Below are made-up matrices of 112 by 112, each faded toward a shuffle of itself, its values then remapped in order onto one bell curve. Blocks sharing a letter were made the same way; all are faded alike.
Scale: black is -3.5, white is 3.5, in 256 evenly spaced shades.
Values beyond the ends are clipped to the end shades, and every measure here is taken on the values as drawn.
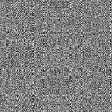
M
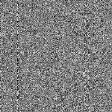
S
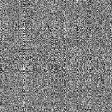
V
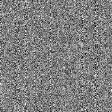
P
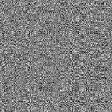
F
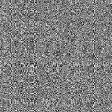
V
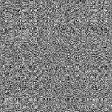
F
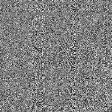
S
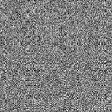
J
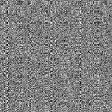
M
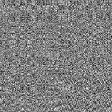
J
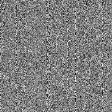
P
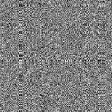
M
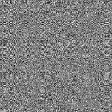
F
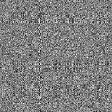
V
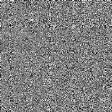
S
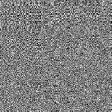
J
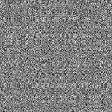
J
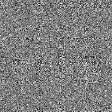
S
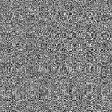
F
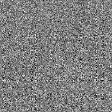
S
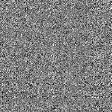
S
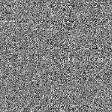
S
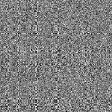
V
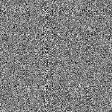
S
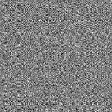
F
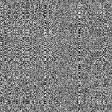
M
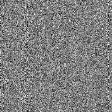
P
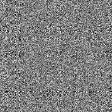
S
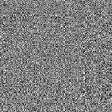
J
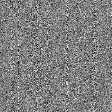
P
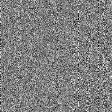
P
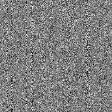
P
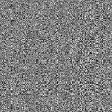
V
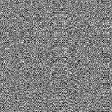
F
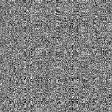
V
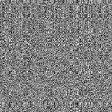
F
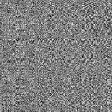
F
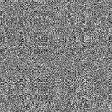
J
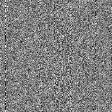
P
